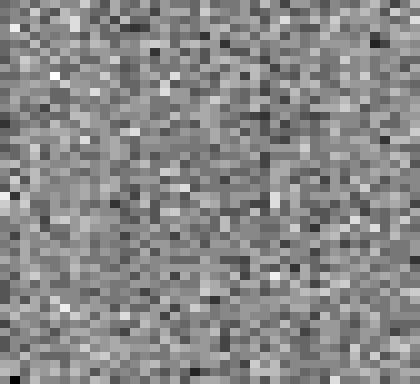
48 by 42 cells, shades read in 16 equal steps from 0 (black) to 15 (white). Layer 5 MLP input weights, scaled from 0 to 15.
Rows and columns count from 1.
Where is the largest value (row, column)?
10, 6
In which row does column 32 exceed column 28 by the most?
9
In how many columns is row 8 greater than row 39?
16
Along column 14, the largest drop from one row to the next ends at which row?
18
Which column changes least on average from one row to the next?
11
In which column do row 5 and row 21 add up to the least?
21
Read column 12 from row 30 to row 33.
8 7 8 8
